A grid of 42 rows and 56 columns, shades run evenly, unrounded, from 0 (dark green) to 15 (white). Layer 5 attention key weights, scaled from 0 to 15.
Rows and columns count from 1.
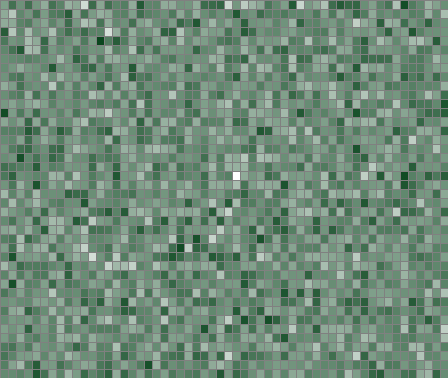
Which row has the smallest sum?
42
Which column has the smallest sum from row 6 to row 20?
45
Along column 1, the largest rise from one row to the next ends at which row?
14
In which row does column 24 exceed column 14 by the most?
28
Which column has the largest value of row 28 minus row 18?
3
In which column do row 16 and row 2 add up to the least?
18
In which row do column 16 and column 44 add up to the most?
27
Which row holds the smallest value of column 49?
4
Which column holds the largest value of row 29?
12
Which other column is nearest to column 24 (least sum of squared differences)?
35
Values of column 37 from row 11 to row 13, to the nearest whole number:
3 6 5
